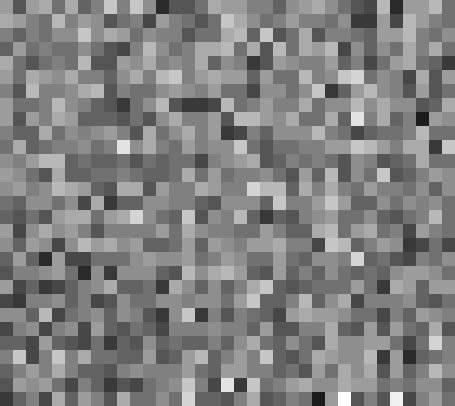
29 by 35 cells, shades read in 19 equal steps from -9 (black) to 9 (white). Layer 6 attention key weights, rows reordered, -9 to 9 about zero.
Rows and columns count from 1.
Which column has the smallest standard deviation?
23
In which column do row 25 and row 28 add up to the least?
9
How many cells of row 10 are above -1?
20
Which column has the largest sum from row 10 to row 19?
26
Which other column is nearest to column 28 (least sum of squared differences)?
35
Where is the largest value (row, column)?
29, 27
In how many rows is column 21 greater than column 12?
14
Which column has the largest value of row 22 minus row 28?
19
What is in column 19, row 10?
-4
